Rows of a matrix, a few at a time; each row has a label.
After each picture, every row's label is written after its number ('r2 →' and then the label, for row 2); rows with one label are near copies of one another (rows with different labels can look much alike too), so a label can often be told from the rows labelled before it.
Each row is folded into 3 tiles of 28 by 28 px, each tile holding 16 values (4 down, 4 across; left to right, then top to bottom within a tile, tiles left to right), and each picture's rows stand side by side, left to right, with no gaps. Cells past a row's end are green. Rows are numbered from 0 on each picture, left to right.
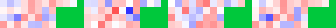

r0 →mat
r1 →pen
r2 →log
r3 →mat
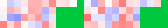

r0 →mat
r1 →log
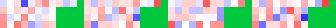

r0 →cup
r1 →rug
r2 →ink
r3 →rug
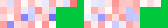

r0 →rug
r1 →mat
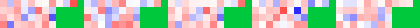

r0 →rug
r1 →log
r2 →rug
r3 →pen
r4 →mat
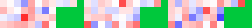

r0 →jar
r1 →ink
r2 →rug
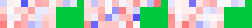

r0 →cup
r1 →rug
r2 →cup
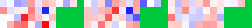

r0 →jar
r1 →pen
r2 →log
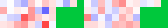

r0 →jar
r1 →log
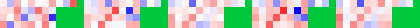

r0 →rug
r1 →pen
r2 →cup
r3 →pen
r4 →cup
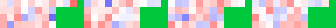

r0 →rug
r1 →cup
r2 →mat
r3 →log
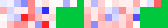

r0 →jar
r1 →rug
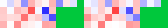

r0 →pen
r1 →pen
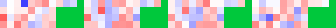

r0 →cup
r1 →log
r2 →log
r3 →mat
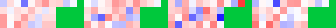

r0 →cup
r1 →mat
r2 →rug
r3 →cup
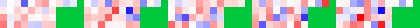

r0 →cup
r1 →pen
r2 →mat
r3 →rug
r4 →jar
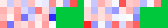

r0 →rug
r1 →ink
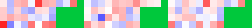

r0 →ink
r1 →mat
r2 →ink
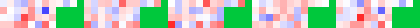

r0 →jar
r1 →ink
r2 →ink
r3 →mat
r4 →jar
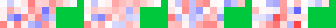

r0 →mat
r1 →mat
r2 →log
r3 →jar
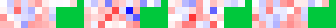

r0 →log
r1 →pen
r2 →jar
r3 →log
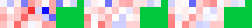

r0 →pen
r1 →cup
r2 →cup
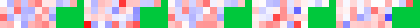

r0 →log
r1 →ink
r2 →log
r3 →jar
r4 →rug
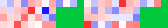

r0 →pen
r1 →ink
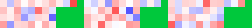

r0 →rug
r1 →pen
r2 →ink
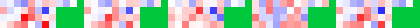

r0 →jar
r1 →jar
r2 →pen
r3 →log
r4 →jar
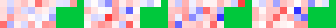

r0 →ink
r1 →jar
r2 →rug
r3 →pen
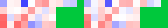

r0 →cup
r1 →cup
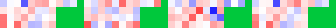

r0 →cup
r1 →ink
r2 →pen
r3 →cup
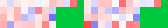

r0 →rug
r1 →ink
